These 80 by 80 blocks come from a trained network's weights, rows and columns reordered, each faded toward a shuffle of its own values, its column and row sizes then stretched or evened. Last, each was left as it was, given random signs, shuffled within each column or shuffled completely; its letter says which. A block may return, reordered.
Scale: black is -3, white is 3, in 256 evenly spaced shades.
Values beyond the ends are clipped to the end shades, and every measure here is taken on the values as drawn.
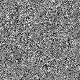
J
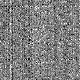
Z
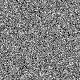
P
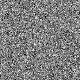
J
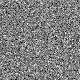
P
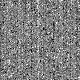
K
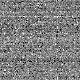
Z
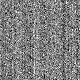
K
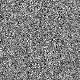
J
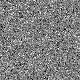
P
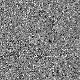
J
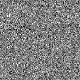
Z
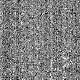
Z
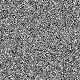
P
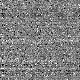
Z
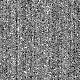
K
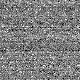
Z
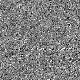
J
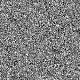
K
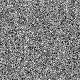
P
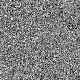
P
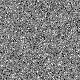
P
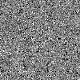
J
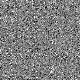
J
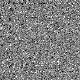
J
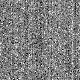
K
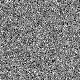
P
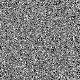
J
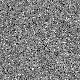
P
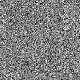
Z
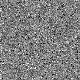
J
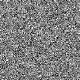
Z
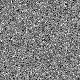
P
